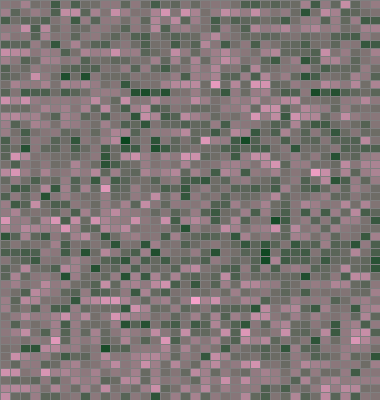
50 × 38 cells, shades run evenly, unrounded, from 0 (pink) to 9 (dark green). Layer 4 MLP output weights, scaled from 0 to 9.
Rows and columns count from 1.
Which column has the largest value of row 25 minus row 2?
19
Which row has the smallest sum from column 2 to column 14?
40
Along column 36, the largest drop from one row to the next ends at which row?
32
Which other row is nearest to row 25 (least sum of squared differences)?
3
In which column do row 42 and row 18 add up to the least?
37
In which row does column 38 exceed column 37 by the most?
42
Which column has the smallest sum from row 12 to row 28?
27
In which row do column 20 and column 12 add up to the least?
38
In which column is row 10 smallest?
4
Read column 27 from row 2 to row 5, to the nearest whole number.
4 5 4 6
